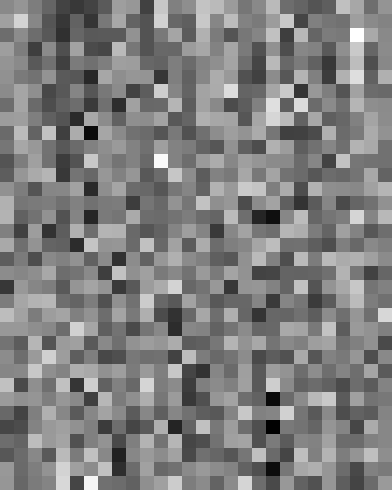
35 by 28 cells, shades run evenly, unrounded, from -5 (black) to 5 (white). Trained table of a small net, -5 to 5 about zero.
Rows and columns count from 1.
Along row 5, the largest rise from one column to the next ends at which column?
20
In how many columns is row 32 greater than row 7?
14
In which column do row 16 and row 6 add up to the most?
26
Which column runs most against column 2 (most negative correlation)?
5
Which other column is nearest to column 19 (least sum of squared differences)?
27
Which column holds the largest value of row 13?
13
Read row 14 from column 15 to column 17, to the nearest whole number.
-1 2 1
